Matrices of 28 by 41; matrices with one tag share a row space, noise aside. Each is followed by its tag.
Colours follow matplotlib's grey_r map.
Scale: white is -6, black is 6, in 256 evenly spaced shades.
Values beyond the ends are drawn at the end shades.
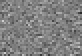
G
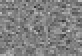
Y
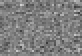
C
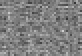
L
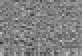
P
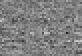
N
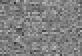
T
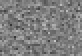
T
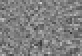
G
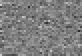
N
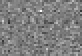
G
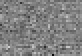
P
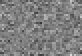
G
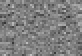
Y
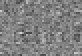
C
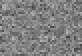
N
